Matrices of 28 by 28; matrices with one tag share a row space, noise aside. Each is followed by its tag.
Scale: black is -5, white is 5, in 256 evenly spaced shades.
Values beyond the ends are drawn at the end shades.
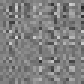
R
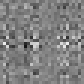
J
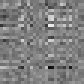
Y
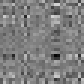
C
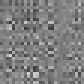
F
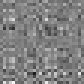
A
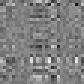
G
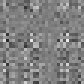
J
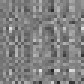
R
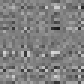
C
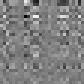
J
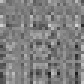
G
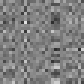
C
